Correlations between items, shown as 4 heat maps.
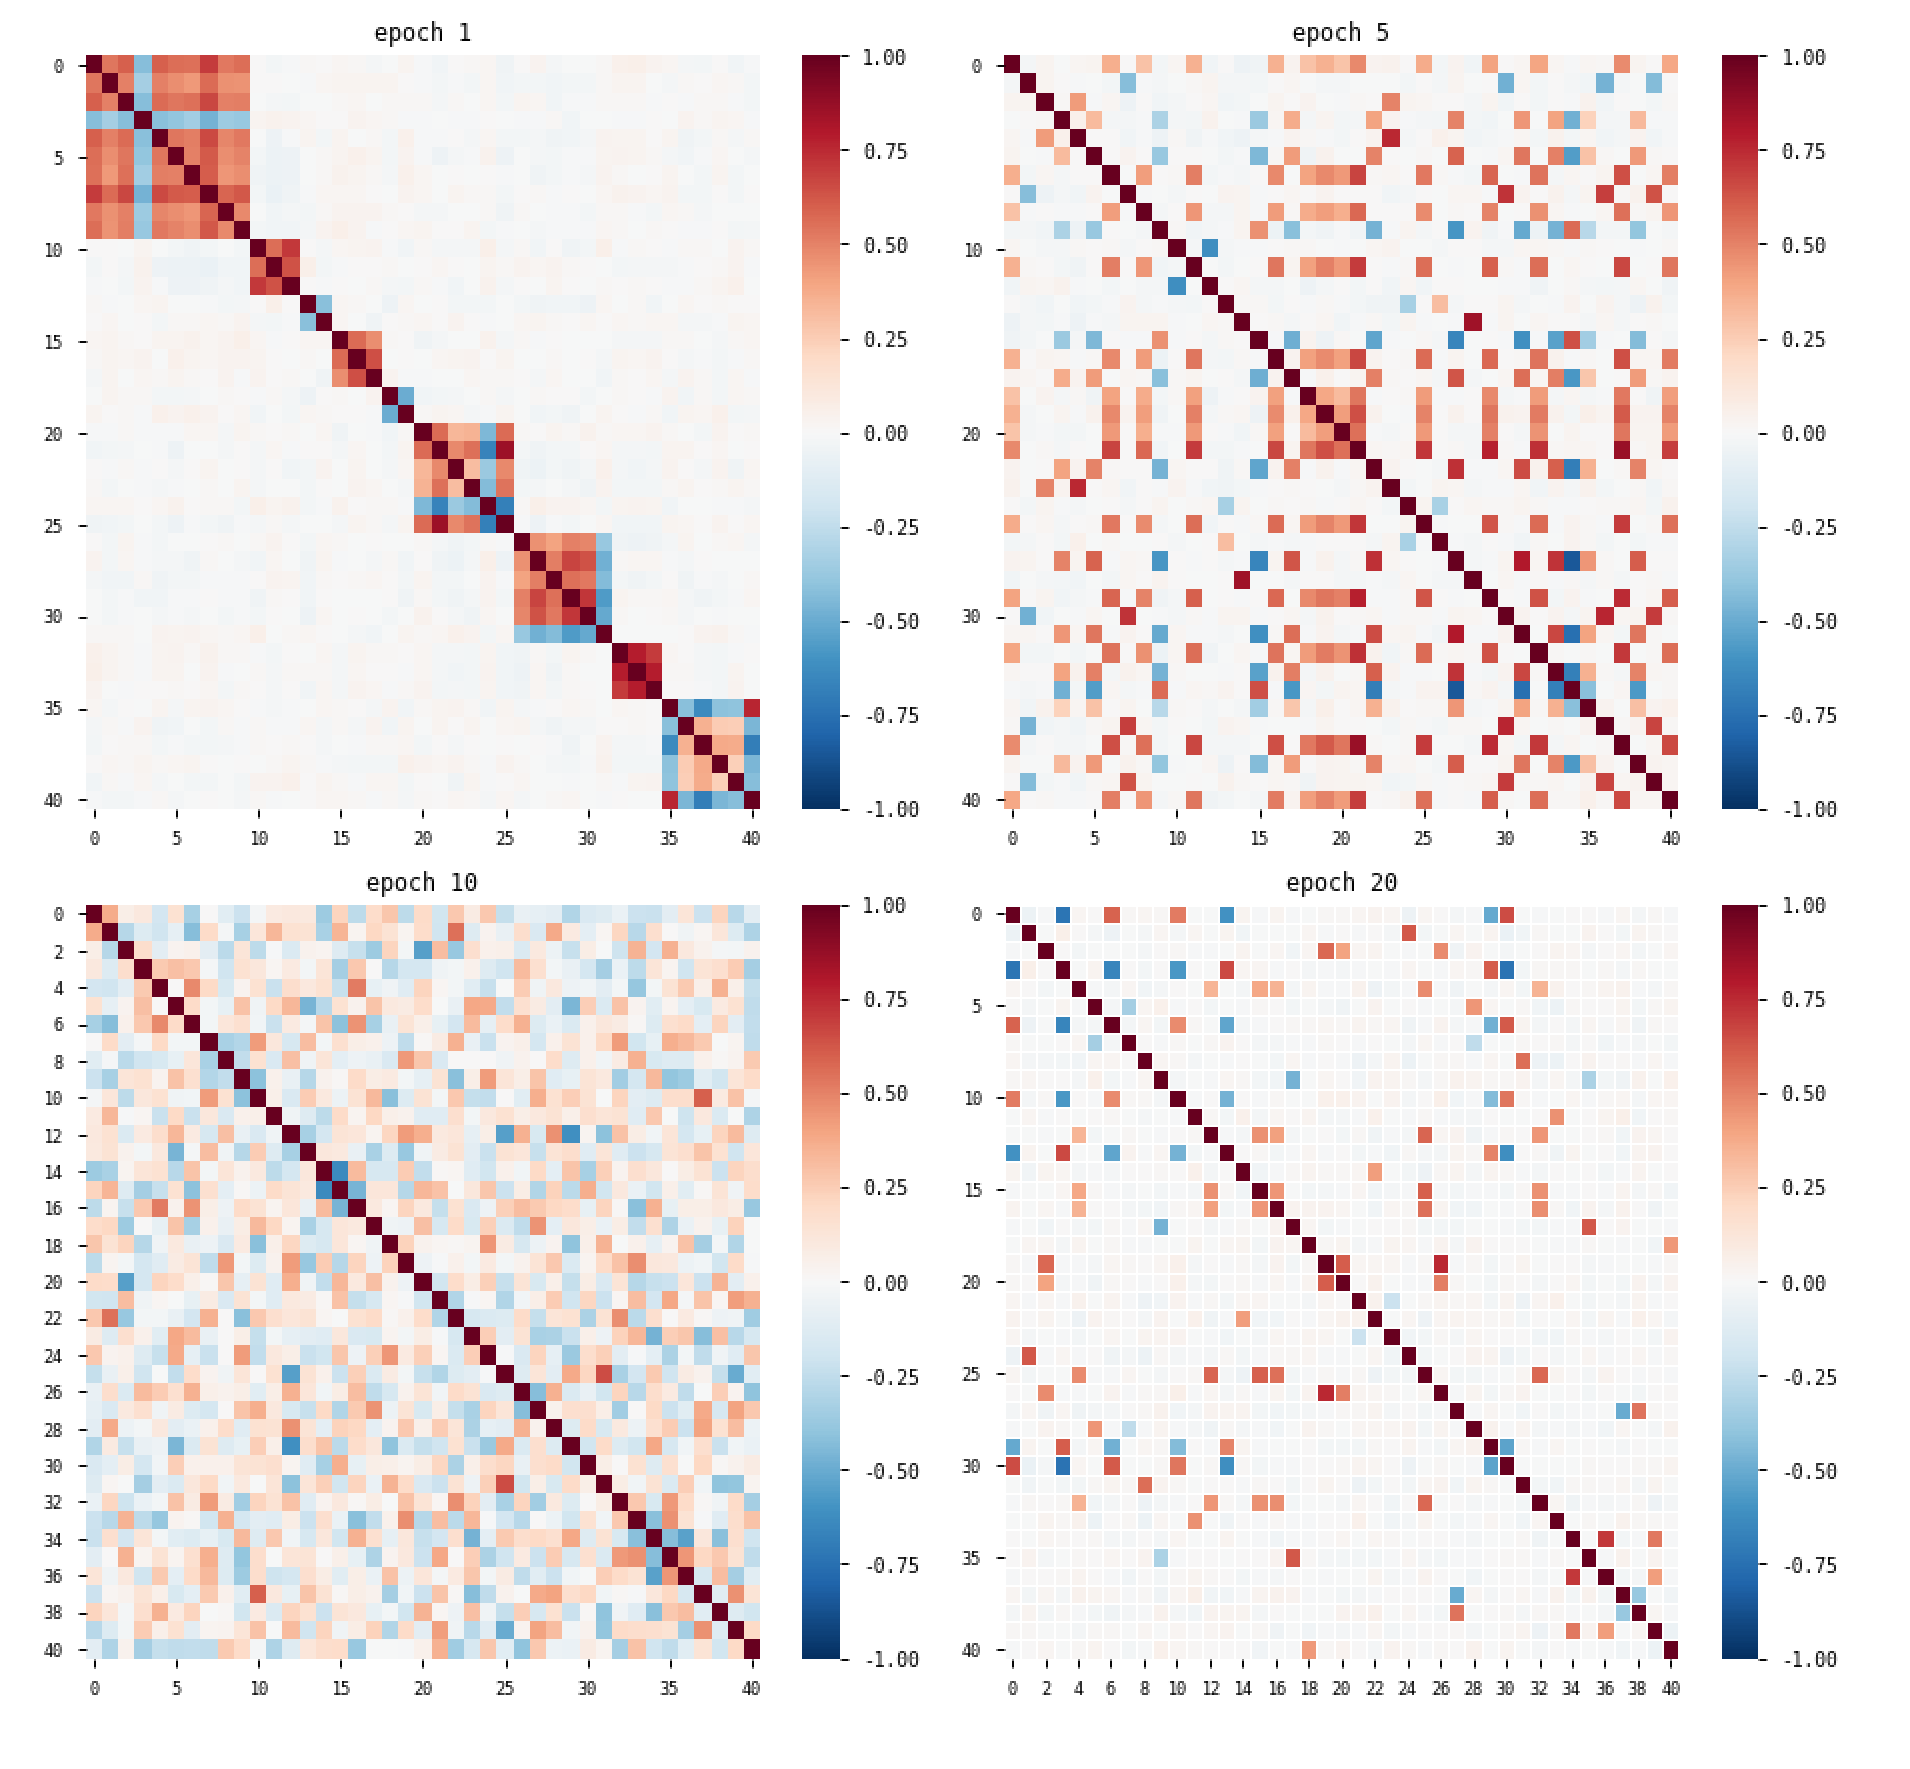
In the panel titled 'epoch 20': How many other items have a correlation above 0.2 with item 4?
5
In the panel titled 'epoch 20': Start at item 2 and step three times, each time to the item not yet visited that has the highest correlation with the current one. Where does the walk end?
20
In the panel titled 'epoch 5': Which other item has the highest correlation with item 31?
27
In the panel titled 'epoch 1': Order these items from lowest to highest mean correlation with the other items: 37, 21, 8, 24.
24, 37, 21, 8
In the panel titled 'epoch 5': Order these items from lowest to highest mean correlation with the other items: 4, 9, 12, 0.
9, 12, 4, 0
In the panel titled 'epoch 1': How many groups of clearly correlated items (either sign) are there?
9
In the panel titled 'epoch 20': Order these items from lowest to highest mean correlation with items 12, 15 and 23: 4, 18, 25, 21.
21, 18, 4, 25
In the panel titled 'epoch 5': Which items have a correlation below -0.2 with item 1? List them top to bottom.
7, 30, 36, 39
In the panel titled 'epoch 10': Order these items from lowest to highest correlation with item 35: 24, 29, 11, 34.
34, 24, 29, 11
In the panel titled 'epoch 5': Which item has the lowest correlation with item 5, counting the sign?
34
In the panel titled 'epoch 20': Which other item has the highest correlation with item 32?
25
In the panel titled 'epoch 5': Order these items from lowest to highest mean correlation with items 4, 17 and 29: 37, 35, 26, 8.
26, 35, 8, 37
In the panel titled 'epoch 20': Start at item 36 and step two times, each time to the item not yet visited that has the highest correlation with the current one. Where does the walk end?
39
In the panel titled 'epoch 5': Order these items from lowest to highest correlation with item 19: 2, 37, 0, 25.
2, 0, 25, 37
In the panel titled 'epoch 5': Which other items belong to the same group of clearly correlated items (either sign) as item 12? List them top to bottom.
10
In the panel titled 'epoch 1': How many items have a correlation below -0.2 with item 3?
9
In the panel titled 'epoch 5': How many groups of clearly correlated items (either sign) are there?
7
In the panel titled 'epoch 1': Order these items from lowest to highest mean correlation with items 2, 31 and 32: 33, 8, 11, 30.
30, 11, 8, 33
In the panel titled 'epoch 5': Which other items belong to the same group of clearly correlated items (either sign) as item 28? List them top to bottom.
14
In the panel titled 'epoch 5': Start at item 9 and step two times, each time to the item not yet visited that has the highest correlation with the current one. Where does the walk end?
15
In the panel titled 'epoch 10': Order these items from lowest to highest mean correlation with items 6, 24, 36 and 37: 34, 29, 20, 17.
34, 29, 17, 20
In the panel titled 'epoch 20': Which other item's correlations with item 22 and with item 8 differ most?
31
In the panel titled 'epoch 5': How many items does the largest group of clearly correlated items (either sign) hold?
14
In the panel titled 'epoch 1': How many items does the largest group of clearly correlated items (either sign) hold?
10
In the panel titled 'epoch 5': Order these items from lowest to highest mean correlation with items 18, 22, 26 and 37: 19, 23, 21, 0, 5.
23, 5, 0, 19, 21
